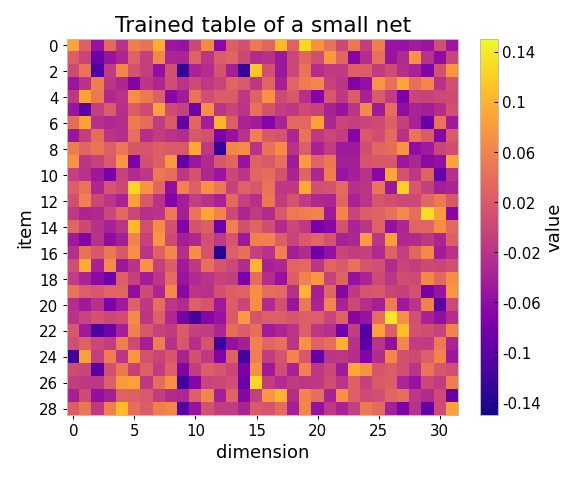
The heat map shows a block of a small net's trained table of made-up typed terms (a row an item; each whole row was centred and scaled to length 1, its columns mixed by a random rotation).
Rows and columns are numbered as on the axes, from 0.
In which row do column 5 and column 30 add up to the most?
14
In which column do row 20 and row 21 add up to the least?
30
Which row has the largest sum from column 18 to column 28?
13
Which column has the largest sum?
19
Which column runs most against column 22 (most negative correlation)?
31
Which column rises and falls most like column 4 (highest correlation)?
8
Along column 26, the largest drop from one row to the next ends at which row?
11
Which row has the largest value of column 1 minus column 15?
6
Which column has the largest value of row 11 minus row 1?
27
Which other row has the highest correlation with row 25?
2
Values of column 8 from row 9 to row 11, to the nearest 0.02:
0.08 0.04 -0.06
